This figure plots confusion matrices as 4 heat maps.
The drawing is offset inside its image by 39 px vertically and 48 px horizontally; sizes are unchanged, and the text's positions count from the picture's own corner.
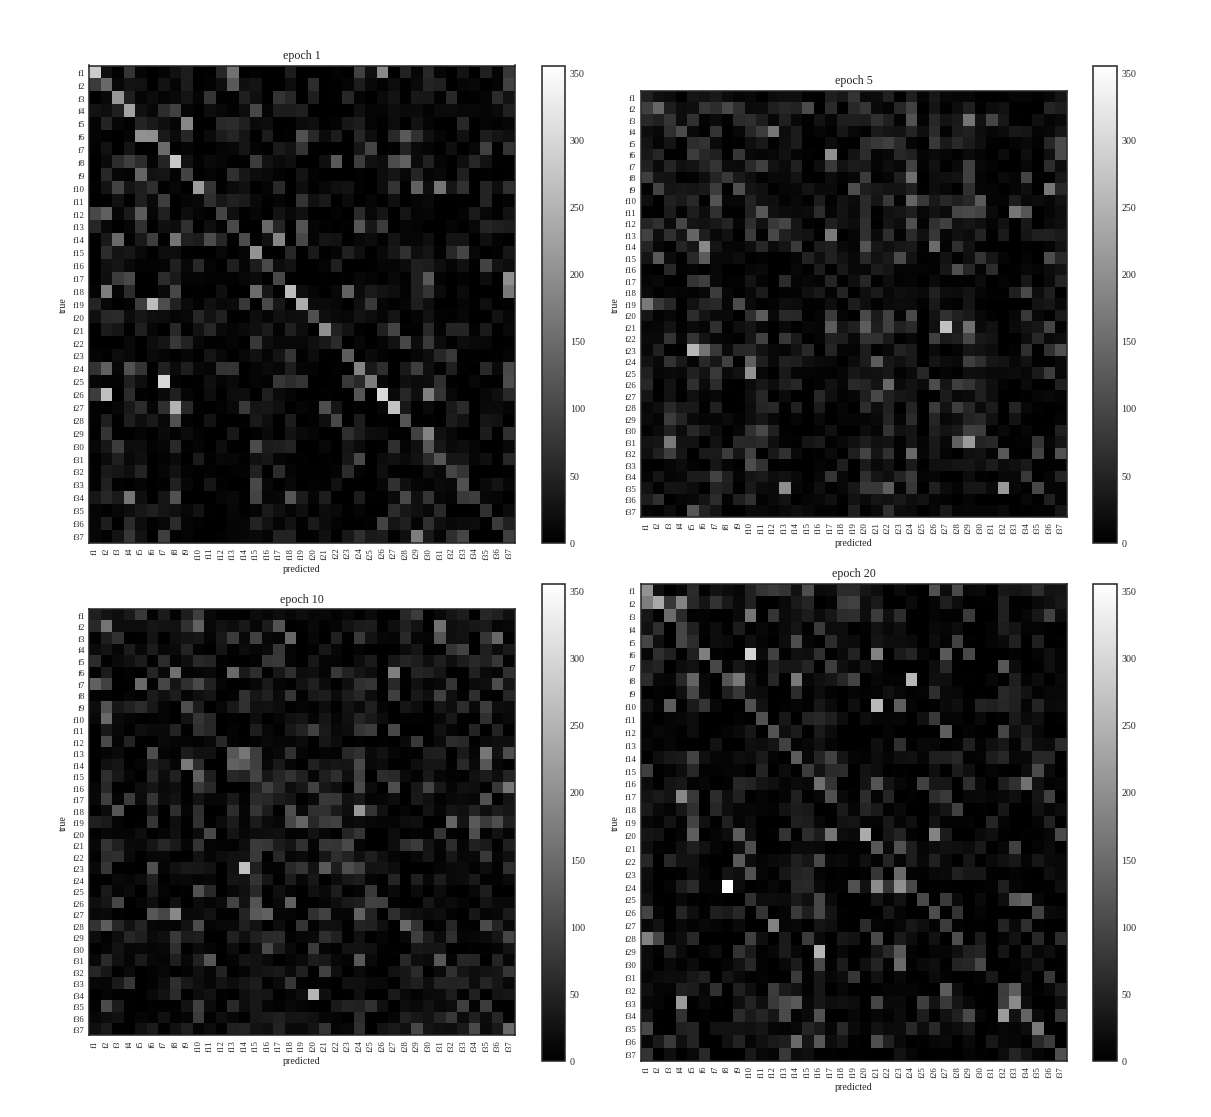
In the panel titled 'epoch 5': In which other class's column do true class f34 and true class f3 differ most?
f29
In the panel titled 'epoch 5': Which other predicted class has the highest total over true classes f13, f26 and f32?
f22
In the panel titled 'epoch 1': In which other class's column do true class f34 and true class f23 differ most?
f4
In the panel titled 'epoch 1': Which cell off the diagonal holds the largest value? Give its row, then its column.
f25, f7
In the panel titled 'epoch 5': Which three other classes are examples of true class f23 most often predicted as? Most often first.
f5, f6, f37
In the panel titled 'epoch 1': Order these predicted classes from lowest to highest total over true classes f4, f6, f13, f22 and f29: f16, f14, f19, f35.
f14, f35, f16, f19
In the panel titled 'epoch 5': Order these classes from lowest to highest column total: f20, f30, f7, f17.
f30, f17, f7, f20
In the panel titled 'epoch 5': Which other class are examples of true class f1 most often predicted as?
f19
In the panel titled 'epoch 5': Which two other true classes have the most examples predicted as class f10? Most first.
f25, f24
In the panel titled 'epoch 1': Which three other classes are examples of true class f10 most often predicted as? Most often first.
f31, f29, f3
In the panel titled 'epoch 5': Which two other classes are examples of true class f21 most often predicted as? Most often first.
f27, f29
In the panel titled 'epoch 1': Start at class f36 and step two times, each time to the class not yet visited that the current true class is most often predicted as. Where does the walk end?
f2
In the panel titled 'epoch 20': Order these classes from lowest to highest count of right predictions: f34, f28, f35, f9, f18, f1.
f18, f9, f28, f34, f35, f1
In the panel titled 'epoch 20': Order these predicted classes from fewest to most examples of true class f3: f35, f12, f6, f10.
f6, f35, f12, f10
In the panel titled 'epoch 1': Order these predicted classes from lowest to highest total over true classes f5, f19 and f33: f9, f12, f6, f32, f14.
f32, f12, f14, f9, f6
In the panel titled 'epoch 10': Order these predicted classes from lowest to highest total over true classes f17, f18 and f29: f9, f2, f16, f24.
f9, f2, f16, f24
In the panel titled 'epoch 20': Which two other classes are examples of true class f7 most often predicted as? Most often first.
f32, f17
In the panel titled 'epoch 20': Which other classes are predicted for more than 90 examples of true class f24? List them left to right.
f8, f19, f21, f23
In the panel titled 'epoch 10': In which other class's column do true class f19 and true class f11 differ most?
f32
